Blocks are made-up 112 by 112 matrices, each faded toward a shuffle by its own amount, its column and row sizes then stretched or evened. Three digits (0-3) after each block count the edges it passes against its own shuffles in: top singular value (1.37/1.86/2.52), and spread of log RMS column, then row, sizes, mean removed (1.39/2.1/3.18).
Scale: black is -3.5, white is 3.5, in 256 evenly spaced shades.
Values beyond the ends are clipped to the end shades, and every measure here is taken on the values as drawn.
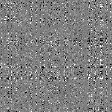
2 3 2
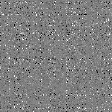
0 2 2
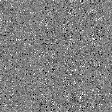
0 2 1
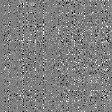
2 3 2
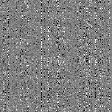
2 3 1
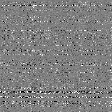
2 1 3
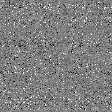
0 1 2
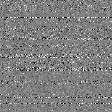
2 0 3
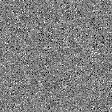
1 1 1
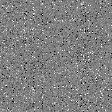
0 2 0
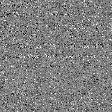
0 1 2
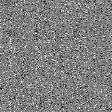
0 2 1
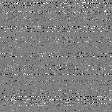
1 0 3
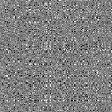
3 2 2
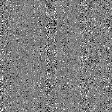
0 3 1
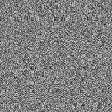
3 0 1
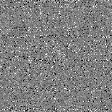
1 1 2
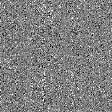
1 2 0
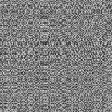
3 0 2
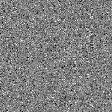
2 1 0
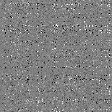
1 2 2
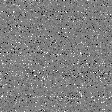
0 0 2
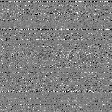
2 0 3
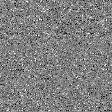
1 0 2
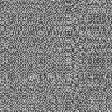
3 0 0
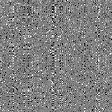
3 2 0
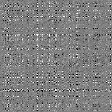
3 3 3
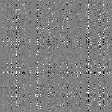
3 3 2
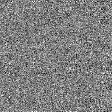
1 1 1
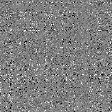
0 2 2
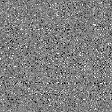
2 1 2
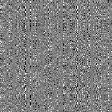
3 3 0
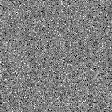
2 0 0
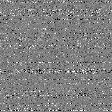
0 0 3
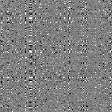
3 3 2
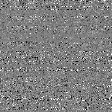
0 1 3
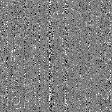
1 3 0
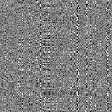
3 3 0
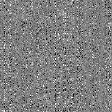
2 3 0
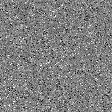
1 0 0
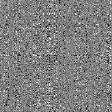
2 3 1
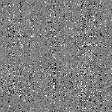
1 3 2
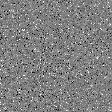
1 1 1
